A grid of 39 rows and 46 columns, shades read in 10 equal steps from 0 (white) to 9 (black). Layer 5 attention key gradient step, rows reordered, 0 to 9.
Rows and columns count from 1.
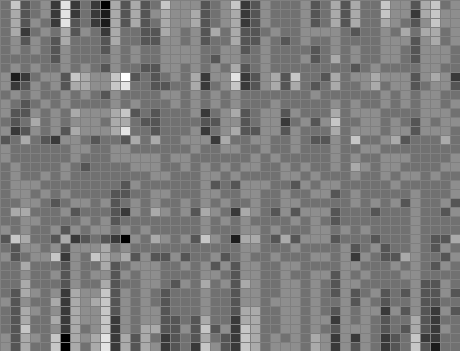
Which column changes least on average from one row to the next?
35
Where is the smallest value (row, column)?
9, 13
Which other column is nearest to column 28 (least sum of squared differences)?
1
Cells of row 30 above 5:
5
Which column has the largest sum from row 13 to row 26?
22
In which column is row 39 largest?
7
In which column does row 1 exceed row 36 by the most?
11
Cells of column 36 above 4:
21
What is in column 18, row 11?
4
